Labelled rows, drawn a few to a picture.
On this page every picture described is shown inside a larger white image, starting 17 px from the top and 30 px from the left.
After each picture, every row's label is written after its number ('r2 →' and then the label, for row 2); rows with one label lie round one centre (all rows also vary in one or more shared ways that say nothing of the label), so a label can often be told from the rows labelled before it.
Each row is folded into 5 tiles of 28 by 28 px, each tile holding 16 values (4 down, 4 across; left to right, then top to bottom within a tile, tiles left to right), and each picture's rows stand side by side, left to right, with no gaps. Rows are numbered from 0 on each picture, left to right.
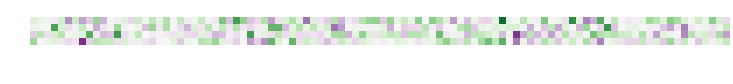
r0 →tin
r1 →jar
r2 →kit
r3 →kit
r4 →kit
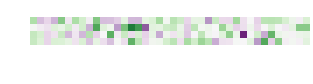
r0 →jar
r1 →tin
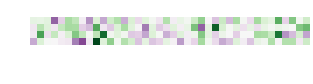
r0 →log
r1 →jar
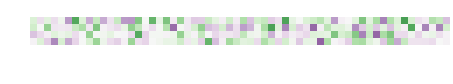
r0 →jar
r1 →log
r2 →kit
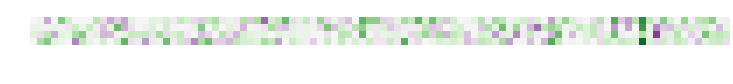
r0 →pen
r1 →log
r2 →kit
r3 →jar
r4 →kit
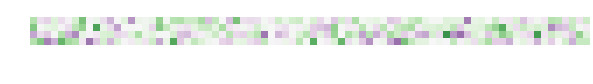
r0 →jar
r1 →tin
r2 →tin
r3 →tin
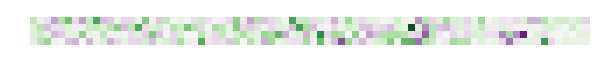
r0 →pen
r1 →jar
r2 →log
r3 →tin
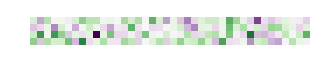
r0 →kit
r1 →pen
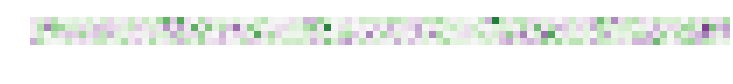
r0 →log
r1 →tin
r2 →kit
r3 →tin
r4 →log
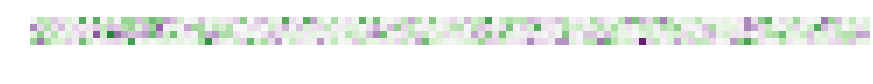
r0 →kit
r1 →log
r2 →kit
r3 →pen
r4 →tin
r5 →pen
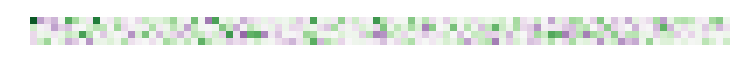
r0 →pen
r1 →tin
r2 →tin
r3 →jar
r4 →kit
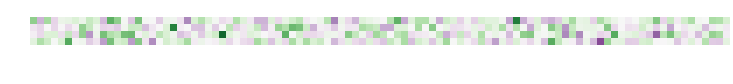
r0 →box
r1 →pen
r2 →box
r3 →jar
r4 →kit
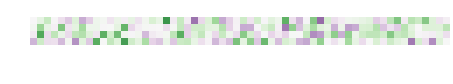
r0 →log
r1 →log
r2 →box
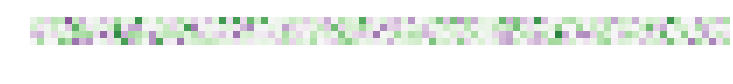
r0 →tin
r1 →kit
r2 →jar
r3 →jar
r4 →box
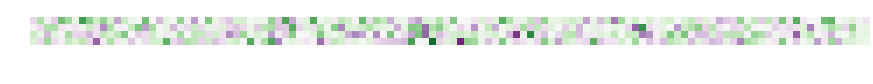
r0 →box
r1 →log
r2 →jar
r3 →kit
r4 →box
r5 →kit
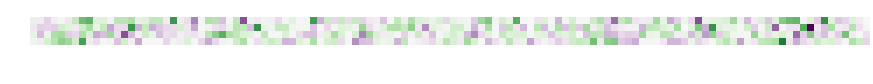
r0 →kit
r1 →pen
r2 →tin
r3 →pen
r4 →pen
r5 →kit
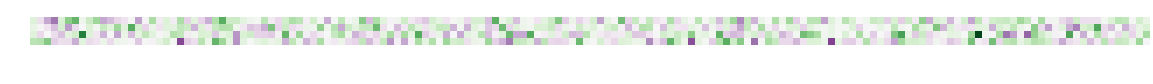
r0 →pen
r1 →kit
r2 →jar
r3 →tin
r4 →box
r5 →box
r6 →jar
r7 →tin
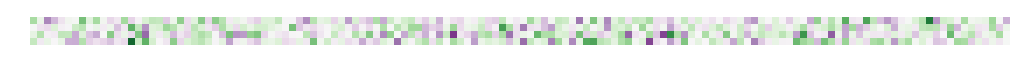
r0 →jar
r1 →tin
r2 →tin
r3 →box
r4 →tin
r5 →log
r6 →box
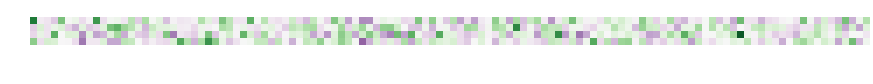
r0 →tin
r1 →box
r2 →tin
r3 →jar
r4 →box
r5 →log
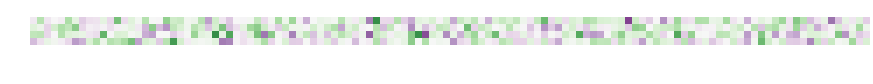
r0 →log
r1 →tin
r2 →jar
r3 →kit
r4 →tin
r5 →jar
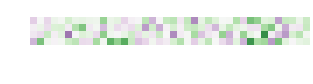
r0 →log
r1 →box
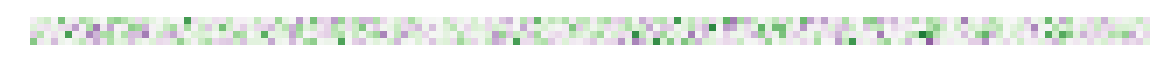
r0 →box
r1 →box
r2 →tin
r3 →log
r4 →log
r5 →log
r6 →pen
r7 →pen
